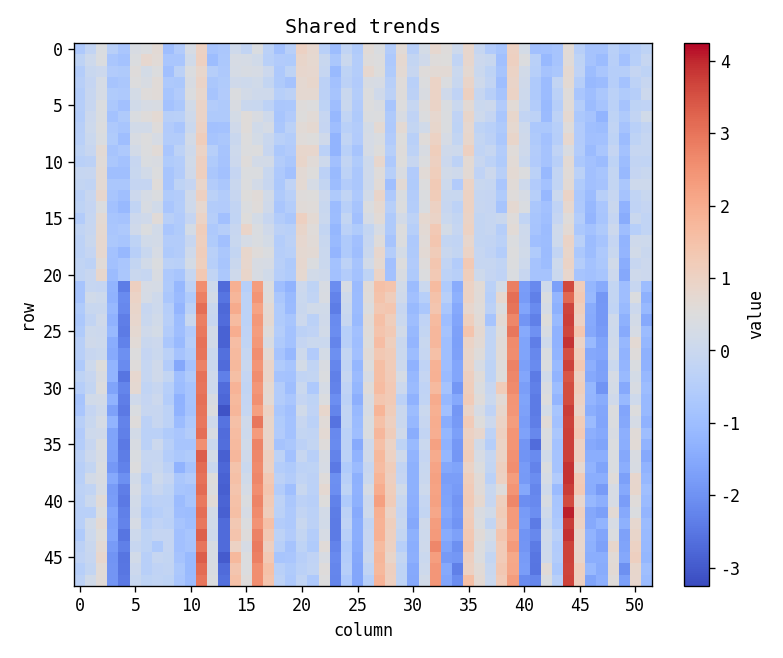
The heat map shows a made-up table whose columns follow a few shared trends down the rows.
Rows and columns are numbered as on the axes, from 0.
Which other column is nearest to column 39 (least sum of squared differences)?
16
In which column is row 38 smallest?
13
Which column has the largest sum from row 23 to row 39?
44
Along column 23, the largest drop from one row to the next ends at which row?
21
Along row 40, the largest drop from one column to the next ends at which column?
40
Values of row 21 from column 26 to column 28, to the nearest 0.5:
0.5 1.5 1.5
